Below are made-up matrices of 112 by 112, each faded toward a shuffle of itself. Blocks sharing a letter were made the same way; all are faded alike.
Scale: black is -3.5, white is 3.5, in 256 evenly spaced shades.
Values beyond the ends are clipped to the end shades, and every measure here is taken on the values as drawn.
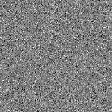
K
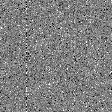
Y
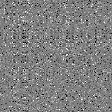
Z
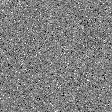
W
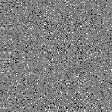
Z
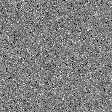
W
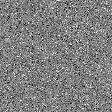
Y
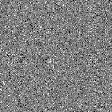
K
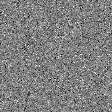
Y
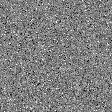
W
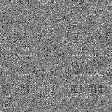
K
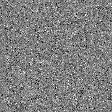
Y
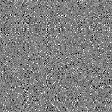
Z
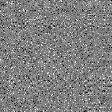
Z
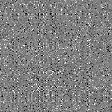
Z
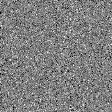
Y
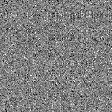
K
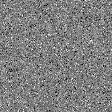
Y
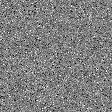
W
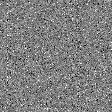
Y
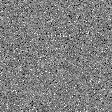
W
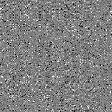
Z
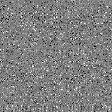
Z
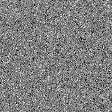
Y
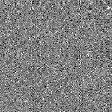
K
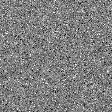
Y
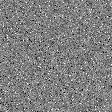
W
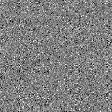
K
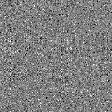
K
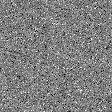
W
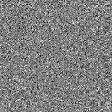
K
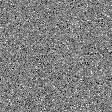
W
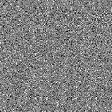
K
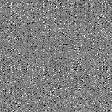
Z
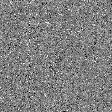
Y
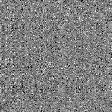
K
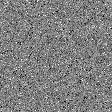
W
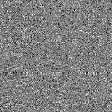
K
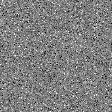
Y
